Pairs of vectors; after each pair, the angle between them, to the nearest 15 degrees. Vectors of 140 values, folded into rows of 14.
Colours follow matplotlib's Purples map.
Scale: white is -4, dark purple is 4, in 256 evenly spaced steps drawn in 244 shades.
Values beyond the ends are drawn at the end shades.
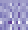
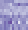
45 degrees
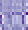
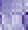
45 degrees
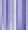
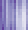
135 degrees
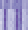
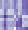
60 degrees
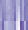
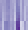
165 degrees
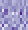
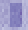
75 degrees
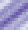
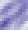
30 degrees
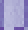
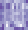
60 degrees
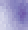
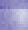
135 degrees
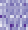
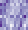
150 degrees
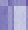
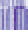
120 degrees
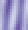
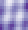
135 degrees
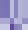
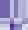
15 degrees
